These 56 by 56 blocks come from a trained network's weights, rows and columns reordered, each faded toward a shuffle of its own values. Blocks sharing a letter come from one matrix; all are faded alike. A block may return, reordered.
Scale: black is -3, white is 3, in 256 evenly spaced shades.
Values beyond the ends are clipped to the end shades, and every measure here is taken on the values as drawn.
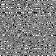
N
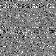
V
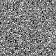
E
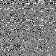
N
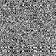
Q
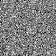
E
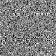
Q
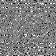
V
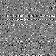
V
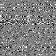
N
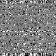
V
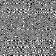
V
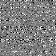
N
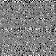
N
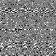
V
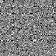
Q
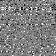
V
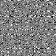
V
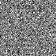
E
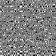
V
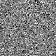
E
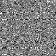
Q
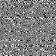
N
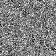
E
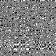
V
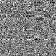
Q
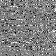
N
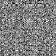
Q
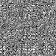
Q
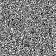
E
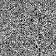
E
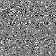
N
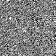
E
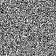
E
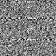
Q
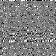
V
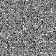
E
